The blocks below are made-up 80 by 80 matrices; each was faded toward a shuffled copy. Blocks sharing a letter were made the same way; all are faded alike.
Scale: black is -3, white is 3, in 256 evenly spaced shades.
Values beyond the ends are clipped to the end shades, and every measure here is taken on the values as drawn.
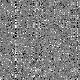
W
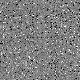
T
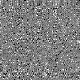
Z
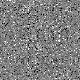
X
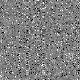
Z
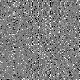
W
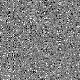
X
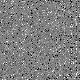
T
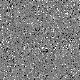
T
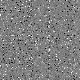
T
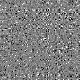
Z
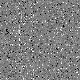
T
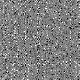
W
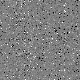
T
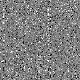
X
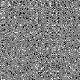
Z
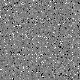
T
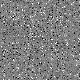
T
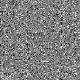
X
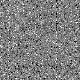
X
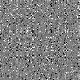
Z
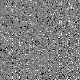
W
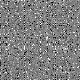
W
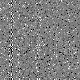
W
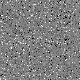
T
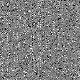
X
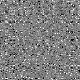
Z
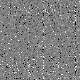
T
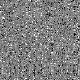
W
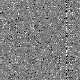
W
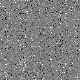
T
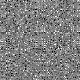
Z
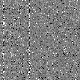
W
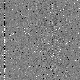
W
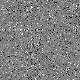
T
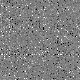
T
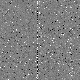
T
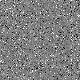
T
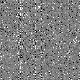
W
